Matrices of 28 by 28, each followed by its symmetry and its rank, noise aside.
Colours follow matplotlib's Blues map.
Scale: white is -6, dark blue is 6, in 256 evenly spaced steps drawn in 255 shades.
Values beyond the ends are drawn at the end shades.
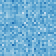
antisymmetric, rank six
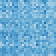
antisymmetric, rank six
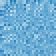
symmetric, rank four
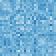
symmetric, rank four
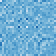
symmetric, rank four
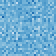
antisymmetric, rank six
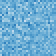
no symmetry, rank six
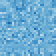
no symmetry, rank six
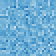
antisymmetric, rank four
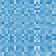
no symmetry, rank three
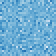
no symmetry, rank six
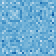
symmetric, rank four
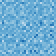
symmetric, rank four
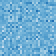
no symmetry, rank six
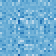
antisymmetric, rank four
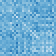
symmetric, rank three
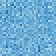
no symmetry, rank six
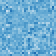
no symmetry, rank six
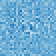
no symmetry, rank six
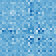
symmetric, rank three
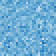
no symmetry, rank six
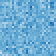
no symmetry, rank six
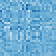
antisymmetric, rank four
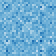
symmetric, rank six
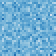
no symmetry, rank four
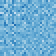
no symmetry, rank four
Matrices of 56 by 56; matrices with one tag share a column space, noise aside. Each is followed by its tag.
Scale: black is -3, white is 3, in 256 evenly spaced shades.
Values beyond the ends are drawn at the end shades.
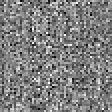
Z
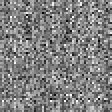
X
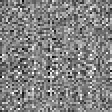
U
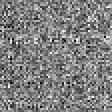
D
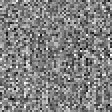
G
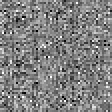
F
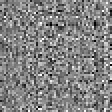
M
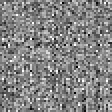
Z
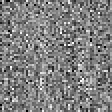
Z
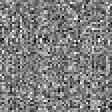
D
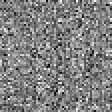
G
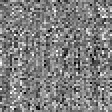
G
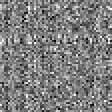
D
